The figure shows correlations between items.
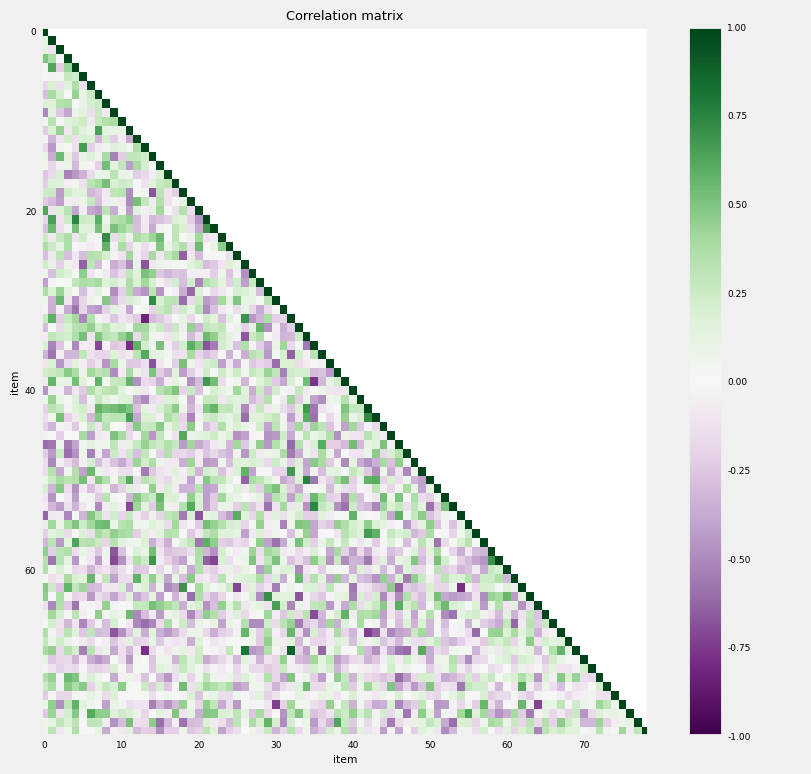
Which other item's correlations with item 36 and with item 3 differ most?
46
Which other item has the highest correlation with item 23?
8
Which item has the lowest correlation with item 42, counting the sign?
67
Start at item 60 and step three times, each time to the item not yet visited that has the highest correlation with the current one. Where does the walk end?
77
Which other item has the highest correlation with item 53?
35
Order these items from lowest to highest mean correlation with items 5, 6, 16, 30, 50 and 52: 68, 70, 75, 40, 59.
75, 70, 68, 59, 40
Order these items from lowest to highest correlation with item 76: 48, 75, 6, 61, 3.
48, 75, 3, 61, 6
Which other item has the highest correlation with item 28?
33
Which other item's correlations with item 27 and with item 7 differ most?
59
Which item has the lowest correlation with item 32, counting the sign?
13
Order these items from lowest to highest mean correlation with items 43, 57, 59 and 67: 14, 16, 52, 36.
16, 52, 36, 14
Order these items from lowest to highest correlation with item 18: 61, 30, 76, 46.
30, 46, 61, 76
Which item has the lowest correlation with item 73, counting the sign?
54
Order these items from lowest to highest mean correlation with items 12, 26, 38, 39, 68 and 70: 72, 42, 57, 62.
42, 57, 62, 72
